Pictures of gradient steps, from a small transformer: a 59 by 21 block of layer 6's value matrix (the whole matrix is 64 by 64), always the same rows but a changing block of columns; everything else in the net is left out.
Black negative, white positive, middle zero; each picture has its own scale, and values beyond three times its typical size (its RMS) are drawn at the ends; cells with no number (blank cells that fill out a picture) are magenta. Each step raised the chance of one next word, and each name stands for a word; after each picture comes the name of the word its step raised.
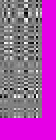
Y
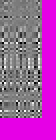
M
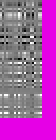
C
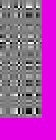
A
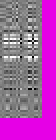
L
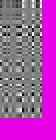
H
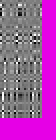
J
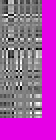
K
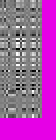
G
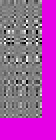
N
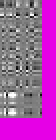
J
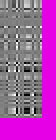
H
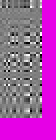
A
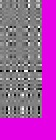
H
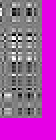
J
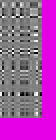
J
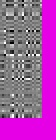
Y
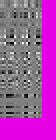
C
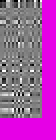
H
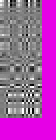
H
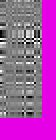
N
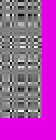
M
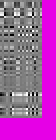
J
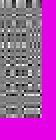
G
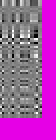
C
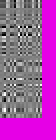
H
